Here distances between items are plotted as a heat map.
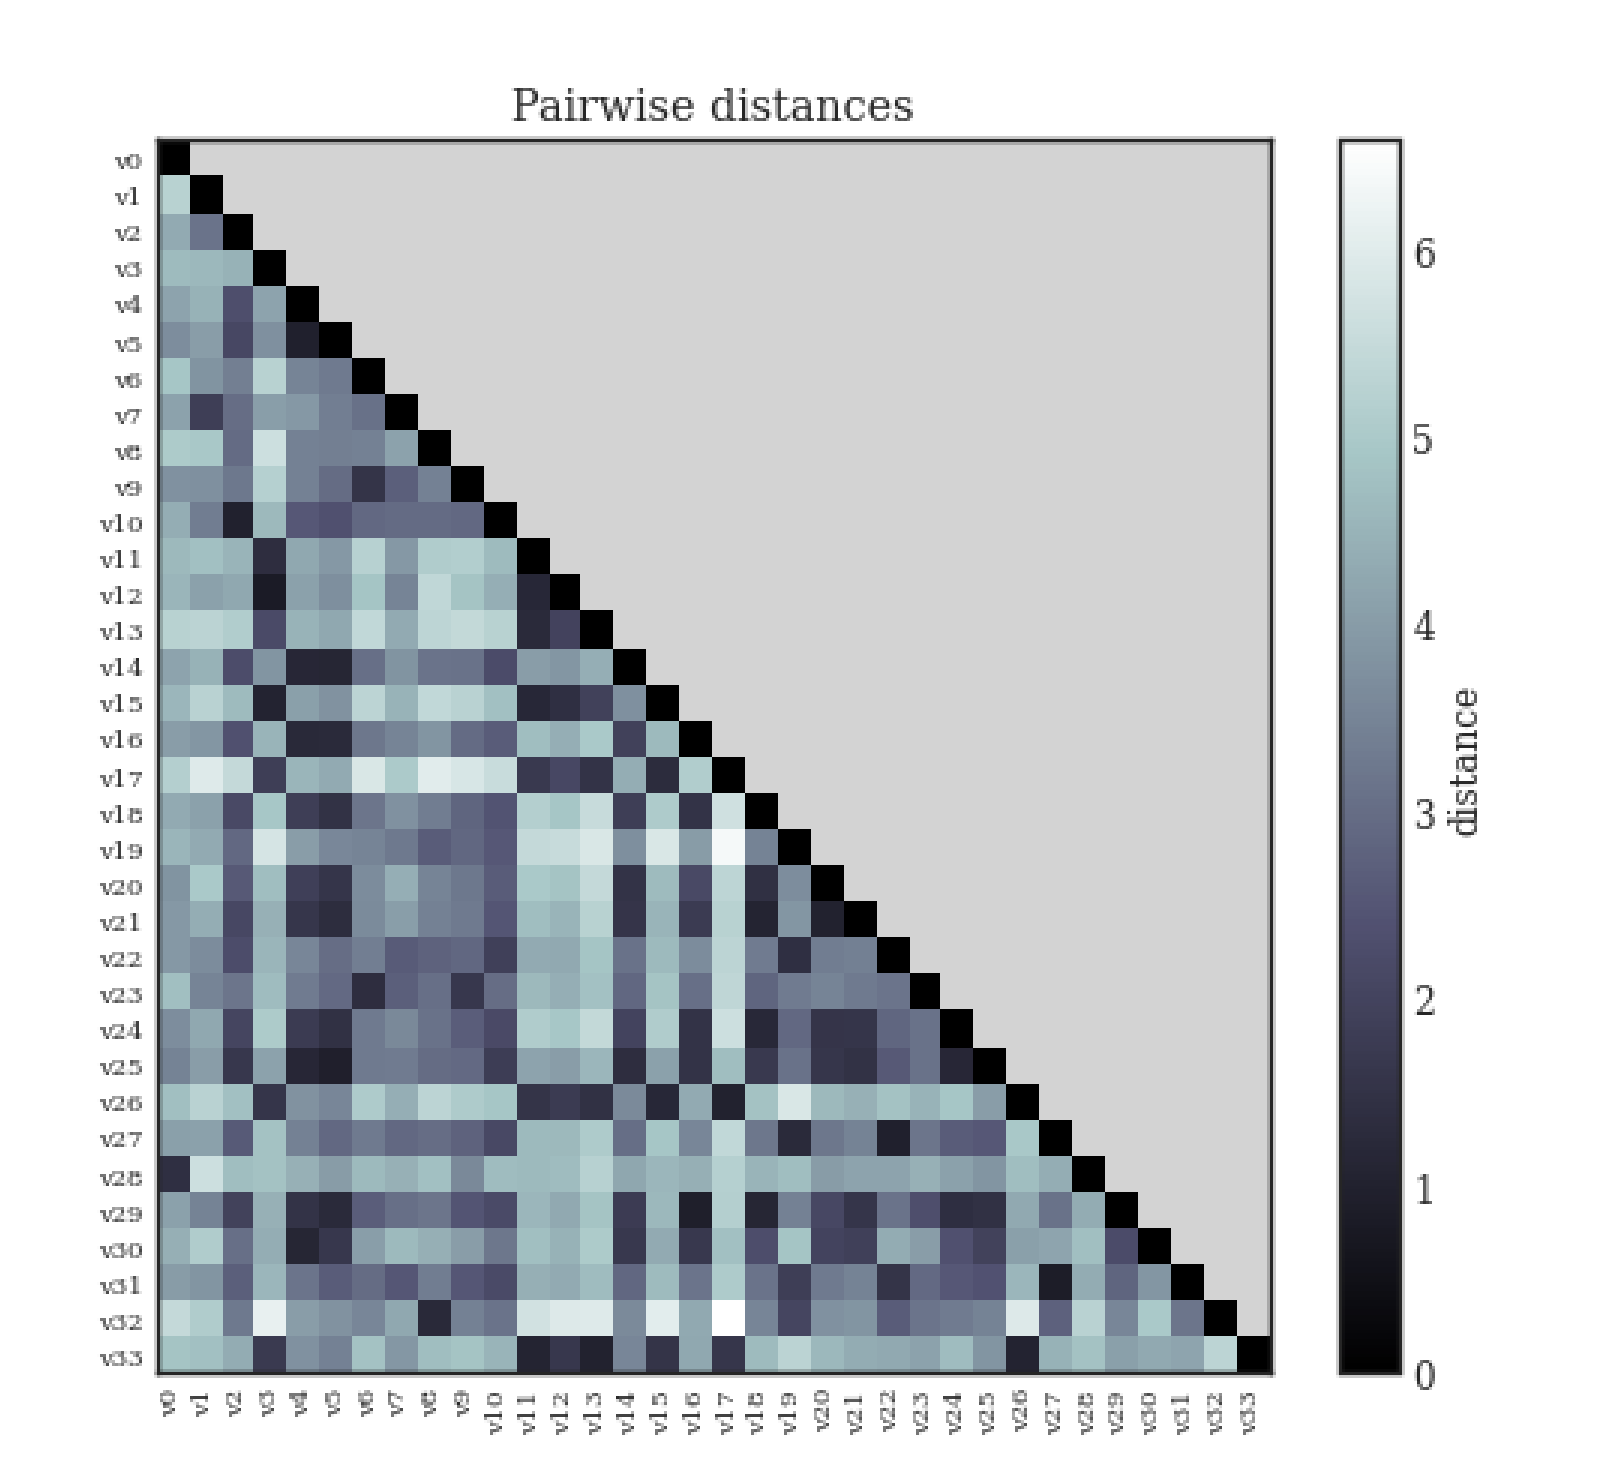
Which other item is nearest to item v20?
v21
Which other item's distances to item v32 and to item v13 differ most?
v17
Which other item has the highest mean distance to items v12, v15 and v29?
v32
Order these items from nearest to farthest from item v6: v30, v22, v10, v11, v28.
v10, v22, v30, v28, v11
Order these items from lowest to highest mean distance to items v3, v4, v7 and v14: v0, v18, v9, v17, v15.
v18, v15, v9, v17, v0
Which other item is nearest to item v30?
v4
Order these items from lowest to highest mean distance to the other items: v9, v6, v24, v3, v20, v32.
v24, v20, v9, v6, v3, v32
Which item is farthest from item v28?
v1
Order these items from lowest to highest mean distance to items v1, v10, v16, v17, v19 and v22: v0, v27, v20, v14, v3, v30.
v27, v14, v20, v30, v3, v0
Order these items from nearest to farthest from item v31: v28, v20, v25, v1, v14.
v25, v14, v20, v1, v28
